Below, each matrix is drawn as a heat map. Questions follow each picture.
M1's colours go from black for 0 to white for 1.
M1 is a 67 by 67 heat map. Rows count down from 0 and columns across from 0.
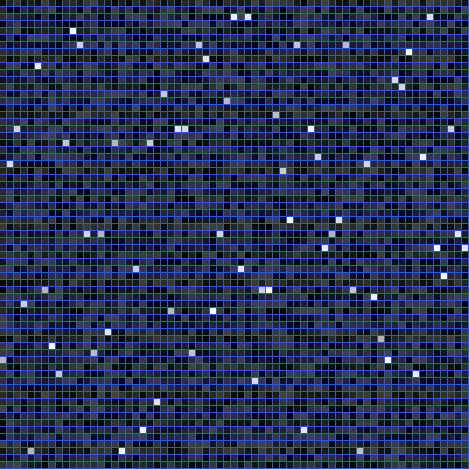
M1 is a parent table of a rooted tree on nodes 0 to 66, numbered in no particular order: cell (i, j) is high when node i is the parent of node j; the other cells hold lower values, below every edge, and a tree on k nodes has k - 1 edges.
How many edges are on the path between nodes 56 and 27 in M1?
5
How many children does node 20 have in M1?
3
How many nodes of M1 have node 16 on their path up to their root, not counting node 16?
2
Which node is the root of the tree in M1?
18
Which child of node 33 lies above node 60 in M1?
12
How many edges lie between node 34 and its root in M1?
6
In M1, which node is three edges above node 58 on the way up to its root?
6
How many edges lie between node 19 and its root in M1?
6
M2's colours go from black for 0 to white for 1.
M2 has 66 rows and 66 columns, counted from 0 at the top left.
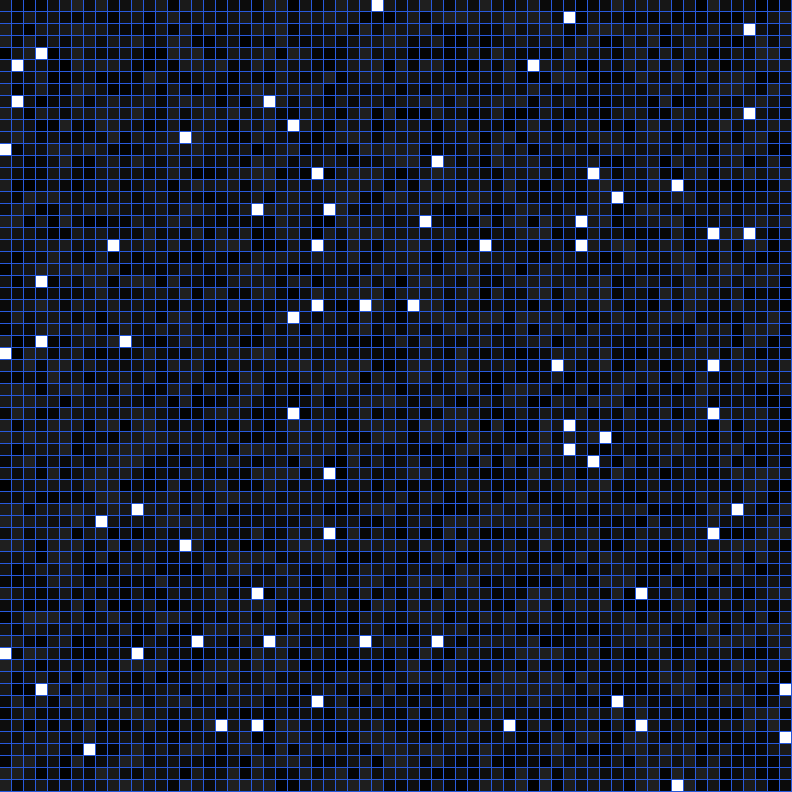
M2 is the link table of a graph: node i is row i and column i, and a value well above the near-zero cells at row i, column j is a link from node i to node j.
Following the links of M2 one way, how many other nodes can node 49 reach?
10
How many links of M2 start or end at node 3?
4
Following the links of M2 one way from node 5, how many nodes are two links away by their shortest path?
3
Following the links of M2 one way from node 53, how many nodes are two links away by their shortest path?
4
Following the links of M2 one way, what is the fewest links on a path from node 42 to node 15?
2
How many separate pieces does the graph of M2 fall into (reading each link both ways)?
9
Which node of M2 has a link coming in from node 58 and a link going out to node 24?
node 26
